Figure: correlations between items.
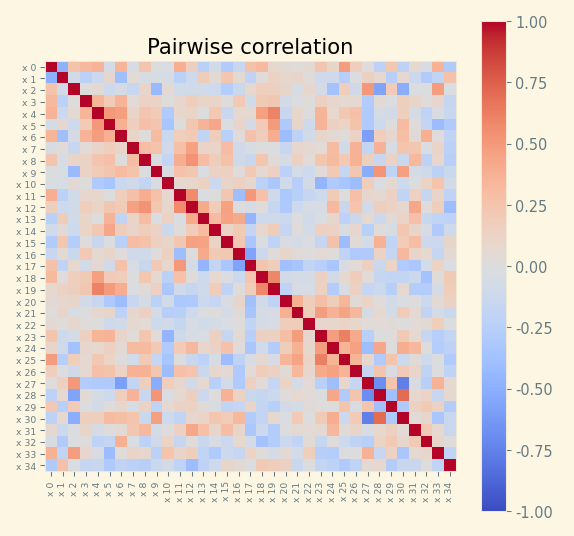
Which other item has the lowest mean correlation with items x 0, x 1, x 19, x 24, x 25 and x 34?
x 10
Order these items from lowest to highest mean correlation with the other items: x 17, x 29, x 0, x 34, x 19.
x 34, x 17, x 29, x 19, x 0
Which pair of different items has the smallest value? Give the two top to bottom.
x 27, x 30
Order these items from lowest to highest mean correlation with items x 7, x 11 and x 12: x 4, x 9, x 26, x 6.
x 4, x 6, x 9, x 26
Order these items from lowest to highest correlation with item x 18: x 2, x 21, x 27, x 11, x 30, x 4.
x 30, x 21, x 27, x 2, x 11, x 4
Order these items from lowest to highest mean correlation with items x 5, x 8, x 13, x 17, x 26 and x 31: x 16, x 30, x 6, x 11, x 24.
x 16, x 30, x 6, x 24, x 11
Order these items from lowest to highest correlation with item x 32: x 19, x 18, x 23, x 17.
x 18, x 19, x 23, x 17
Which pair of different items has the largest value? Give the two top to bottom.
x 28, x 30
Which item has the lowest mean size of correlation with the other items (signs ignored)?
x 22
